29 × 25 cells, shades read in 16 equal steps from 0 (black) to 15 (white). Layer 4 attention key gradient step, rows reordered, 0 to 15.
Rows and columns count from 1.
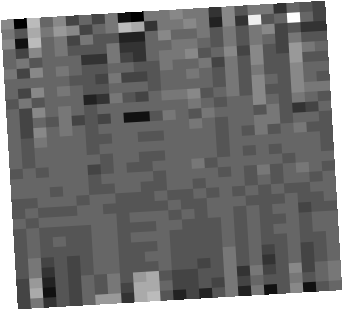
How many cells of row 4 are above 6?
8
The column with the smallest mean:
7
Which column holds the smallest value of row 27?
3
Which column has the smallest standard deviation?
4
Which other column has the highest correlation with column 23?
20
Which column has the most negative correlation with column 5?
17
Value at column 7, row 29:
9
